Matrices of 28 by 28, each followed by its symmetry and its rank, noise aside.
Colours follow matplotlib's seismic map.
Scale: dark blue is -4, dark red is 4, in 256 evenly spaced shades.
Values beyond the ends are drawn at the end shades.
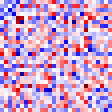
symmetric, rank eight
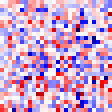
antisymmetric, rank eight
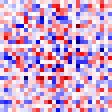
antisymmetric, rank four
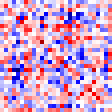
symmetric, rank six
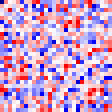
symmetric, rank eight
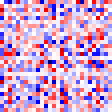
antisymmetric, rank four
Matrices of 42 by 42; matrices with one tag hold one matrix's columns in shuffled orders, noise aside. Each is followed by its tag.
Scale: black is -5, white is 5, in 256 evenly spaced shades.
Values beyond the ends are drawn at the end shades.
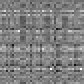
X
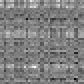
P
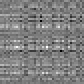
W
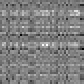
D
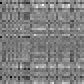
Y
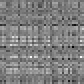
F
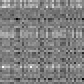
P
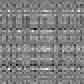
X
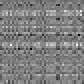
D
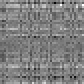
Y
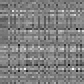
X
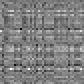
X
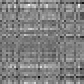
Y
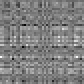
F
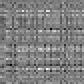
X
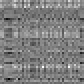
P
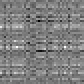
W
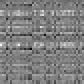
D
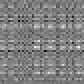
W
